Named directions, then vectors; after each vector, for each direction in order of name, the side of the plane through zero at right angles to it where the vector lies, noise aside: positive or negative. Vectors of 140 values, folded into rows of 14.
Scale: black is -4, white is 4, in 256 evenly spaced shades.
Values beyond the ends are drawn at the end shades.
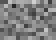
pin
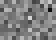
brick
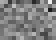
positive, negative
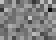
positive, negative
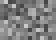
negative, negative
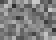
negative, positive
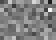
negative, positive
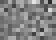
negative, positive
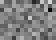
positive, negative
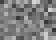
negative, positive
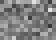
negative, positive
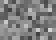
negative, negative
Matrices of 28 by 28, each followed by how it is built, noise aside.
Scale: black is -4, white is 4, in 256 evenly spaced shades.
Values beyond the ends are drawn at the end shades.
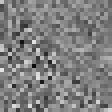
lower triangular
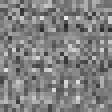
low rank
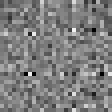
low rank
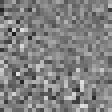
lower triangular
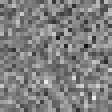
noise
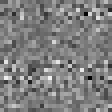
uneven rows
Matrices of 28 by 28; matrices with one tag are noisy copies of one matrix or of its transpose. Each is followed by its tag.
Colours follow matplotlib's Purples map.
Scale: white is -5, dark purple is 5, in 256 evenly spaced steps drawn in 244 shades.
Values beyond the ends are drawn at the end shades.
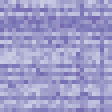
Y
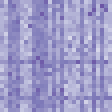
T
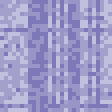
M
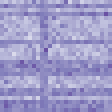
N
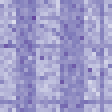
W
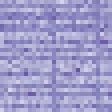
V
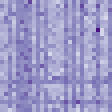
Y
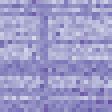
N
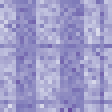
W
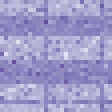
W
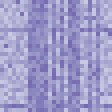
M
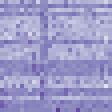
N
